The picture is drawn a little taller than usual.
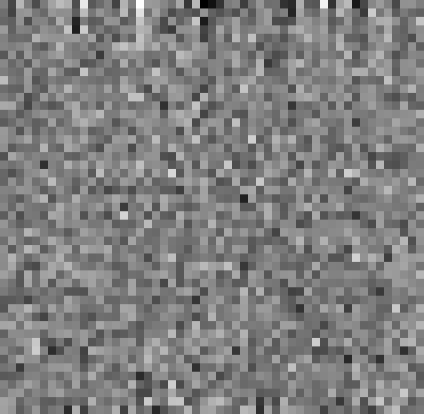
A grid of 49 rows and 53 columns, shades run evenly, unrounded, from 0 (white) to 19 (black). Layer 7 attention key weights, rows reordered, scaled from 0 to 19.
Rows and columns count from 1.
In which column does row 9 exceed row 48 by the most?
23
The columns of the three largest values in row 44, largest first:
25, 3, 32
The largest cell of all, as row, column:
1, 26
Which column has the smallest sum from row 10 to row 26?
16
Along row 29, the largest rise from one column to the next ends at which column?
52
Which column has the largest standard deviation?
18
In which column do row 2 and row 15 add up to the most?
37
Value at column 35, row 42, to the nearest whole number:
12
